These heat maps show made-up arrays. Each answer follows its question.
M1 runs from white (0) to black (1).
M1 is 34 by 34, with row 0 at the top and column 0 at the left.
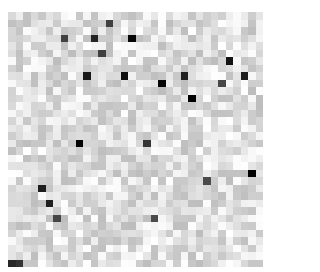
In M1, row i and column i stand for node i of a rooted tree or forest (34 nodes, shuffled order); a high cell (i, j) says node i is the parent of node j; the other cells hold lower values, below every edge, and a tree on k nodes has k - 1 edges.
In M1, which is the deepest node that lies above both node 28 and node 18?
17
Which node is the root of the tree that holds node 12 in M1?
25
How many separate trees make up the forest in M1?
11
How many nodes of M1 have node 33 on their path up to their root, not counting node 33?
3
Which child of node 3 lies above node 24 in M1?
11
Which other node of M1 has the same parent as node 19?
6
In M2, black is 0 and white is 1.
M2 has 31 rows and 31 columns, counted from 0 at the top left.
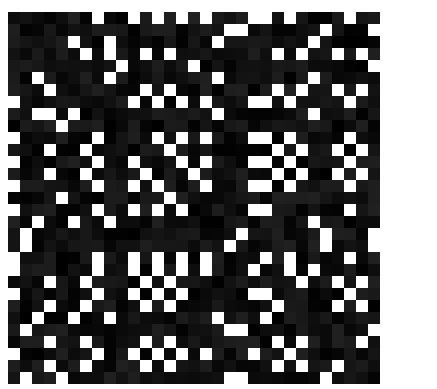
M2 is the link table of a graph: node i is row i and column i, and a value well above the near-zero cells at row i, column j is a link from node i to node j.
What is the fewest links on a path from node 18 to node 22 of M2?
5
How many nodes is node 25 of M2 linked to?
5
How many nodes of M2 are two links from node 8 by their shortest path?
8
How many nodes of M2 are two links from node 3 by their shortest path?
5
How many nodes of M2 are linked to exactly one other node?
1
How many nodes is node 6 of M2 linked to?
7
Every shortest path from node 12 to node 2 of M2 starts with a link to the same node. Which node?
node 21
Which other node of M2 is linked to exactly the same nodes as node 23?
node 16
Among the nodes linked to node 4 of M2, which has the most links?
node 30
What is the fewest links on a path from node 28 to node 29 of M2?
6
